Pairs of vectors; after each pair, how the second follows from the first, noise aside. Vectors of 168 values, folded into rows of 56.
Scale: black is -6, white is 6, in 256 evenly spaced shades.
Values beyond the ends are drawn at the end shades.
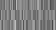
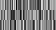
negated, scaled up.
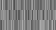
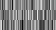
negated, scaled up.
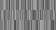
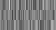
negated.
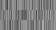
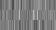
reversed, negated, partly zeroed.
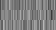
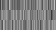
copied.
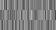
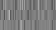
wrapped around, negated, partly zeroed.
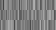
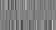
reversed, negated, partly zeroed.
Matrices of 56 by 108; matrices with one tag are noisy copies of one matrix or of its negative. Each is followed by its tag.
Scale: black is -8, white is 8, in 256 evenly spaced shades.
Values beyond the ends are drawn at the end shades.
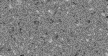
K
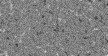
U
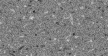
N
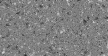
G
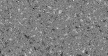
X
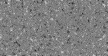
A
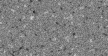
N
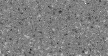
X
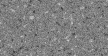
N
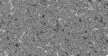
U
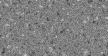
G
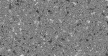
K
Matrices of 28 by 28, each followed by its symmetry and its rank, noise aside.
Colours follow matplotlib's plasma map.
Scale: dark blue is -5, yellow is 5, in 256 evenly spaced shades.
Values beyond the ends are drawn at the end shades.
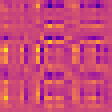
antisymmetric, rank two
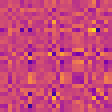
no symmetry, rank three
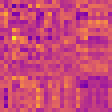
no symmetry, rank three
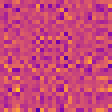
no symmetry, rank four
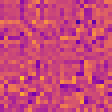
antisymmetric, rank four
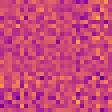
antisymmetric, rank four
